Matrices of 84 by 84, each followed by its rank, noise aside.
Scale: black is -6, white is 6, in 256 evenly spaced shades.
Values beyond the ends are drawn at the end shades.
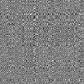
four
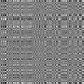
one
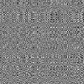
five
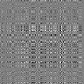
two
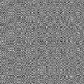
four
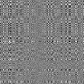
two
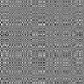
two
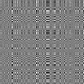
one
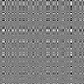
one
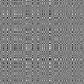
one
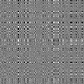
one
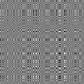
one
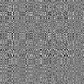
four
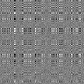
one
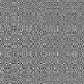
three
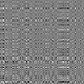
two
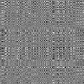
three
